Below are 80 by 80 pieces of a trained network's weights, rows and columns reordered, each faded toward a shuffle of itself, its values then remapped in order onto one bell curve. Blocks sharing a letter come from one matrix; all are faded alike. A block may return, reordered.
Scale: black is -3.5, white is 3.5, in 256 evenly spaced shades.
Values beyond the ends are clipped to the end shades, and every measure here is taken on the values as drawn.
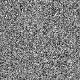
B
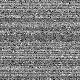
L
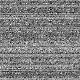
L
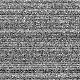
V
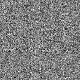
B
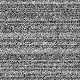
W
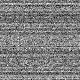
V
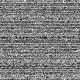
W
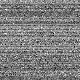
L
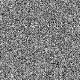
B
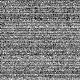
W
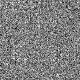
B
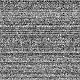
V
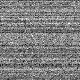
V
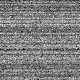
V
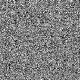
B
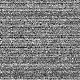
V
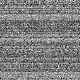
L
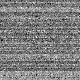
W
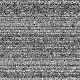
W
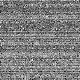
L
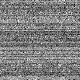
W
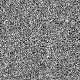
B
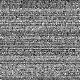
W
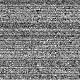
W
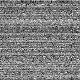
L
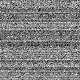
V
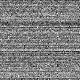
V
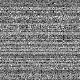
W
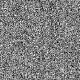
B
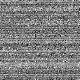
L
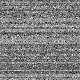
L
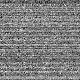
W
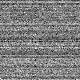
V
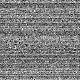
W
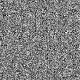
B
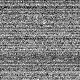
V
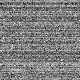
L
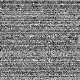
L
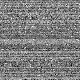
L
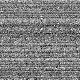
V
